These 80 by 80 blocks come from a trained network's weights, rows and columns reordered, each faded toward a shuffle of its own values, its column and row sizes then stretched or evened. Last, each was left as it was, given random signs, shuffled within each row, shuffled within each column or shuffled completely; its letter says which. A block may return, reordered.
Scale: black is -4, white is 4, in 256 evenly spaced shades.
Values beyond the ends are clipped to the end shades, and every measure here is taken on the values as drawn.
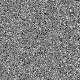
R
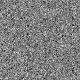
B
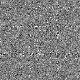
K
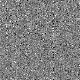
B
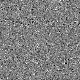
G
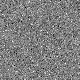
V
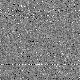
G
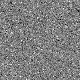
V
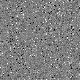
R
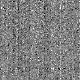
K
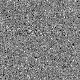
G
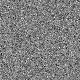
V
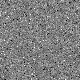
V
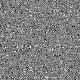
G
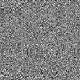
K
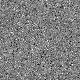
V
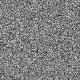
G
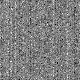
R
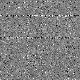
K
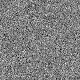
V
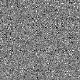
B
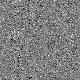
R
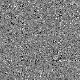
B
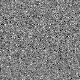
G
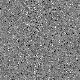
R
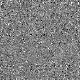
B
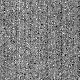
R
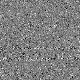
G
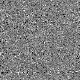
B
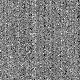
R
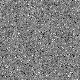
G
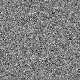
G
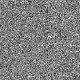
B
